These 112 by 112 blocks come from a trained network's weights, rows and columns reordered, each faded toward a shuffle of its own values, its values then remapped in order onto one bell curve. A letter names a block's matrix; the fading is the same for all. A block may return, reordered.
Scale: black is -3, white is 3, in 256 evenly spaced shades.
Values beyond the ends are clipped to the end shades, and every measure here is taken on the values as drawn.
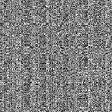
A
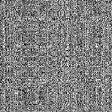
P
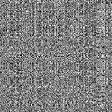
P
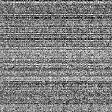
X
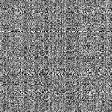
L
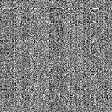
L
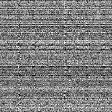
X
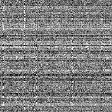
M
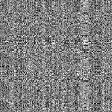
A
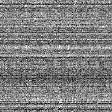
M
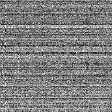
M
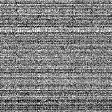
X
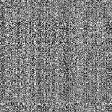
L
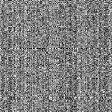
L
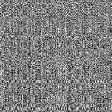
A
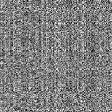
P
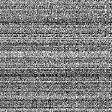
M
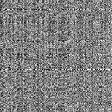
L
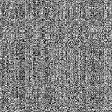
P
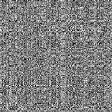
P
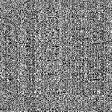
L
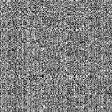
A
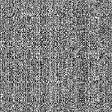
A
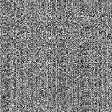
P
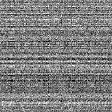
X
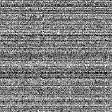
X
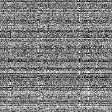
M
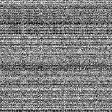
X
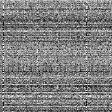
M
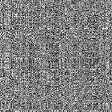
P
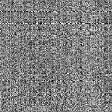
L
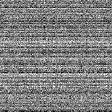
X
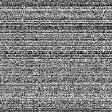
X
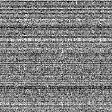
M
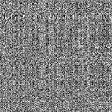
P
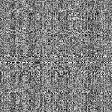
L
